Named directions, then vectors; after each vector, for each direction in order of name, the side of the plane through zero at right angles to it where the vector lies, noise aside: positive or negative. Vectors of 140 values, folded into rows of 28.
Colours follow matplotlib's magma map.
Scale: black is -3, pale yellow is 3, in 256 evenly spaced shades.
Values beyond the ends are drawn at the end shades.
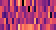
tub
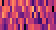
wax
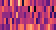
positive, positive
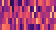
negative, negative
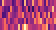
positive, negative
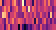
negative, positive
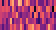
positive, positive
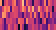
negative, positive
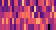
negative, negative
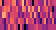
negative, positive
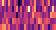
negative, negative
